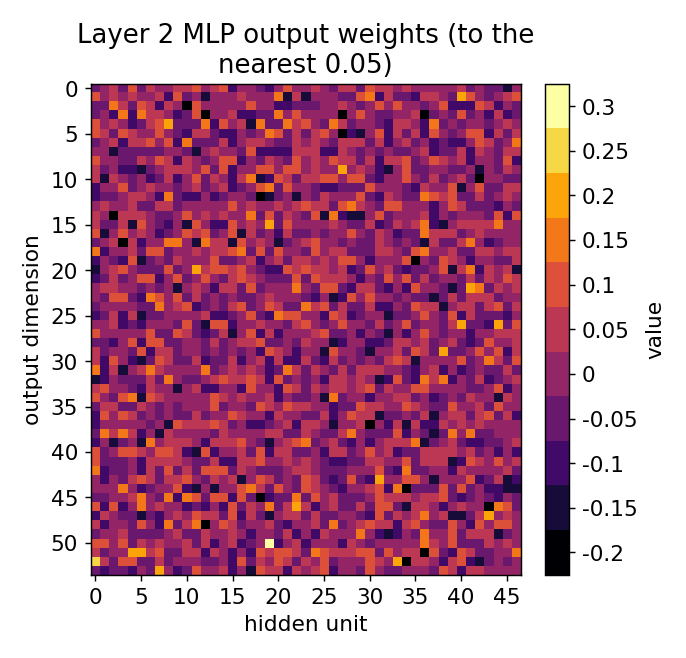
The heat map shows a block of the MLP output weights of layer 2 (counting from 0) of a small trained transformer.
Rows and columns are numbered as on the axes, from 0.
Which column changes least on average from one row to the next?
24
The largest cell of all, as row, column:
50, 19
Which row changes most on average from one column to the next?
46
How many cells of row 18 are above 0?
23
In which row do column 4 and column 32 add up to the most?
51
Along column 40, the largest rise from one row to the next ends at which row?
26
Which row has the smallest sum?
7
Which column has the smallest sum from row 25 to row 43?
5
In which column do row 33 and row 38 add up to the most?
1
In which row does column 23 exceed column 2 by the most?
39
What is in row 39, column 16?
0.1
